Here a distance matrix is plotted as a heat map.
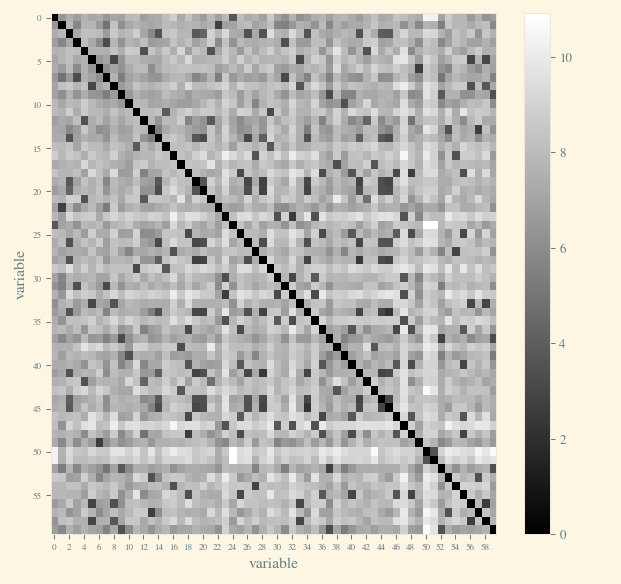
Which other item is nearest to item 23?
32
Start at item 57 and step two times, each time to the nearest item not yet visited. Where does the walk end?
53
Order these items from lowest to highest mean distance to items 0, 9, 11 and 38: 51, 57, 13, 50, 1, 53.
1, 13, 57, 53, 51, 50
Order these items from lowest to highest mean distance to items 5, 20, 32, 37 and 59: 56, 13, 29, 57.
56, 13, 57, 29
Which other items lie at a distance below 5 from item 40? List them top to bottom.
18, 25, 36, 46, 48, 55
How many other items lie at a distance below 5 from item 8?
4
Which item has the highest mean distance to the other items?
50
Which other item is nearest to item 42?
4
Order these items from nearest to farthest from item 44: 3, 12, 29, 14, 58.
14, 12, 3, 58, 29
